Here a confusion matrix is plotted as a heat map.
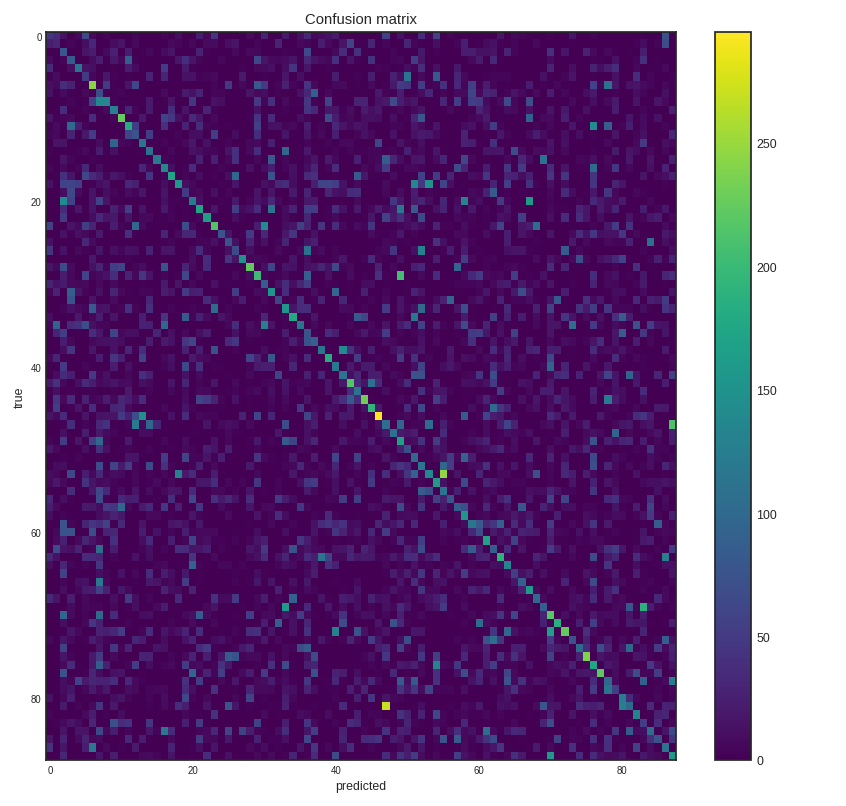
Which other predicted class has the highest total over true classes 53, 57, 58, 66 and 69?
55
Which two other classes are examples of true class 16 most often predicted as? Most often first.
76, 57
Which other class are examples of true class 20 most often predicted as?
67
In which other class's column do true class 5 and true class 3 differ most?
50
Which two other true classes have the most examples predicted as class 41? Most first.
38, 71
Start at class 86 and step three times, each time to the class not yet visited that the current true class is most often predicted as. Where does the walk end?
87
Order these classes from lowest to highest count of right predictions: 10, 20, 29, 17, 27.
20, 27, 17, 29, 10
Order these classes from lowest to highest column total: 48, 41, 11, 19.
48, 41, 11, 19
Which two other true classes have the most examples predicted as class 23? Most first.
33, 38
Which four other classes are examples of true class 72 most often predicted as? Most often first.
70, 40, 64, 43
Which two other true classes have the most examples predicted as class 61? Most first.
84, 73
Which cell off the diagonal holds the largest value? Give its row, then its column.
81, 47
